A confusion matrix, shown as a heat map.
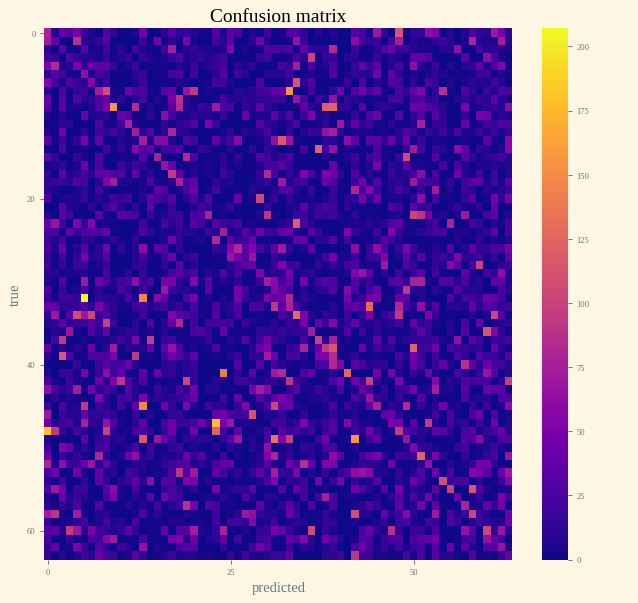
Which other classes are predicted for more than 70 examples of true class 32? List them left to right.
5, 13, 33
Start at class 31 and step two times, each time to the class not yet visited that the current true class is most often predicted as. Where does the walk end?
42
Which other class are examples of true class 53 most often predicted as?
18
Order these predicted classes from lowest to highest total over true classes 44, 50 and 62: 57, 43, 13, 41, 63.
41, 63, 43, 57, 13
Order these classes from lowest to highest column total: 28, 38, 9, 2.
28, 9, 38, 2
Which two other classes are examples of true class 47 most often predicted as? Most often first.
23, 52
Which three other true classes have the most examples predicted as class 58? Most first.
55, 1, 53
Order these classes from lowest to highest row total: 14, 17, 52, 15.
15, 14, 17, 52
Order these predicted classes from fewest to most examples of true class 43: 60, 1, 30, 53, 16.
16, 1, 60, 30, 53
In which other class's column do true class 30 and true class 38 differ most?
39
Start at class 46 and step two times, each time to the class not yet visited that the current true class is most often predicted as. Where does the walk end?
59
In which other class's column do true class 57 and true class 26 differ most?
19
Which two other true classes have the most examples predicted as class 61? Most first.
34, 0
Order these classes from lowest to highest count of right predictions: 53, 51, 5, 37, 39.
53, 5, 39, 37, 51
